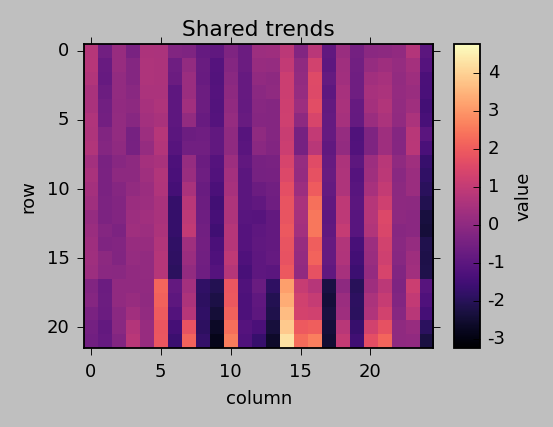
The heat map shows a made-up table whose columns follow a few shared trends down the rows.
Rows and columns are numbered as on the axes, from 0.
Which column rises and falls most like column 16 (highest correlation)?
18
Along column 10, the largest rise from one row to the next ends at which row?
17
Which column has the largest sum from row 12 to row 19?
14
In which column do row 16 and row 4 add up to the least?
24
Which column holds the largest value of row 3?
16
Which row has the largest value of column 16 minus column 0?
21
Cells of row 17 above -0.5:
15
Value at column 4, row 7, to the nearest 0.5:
0
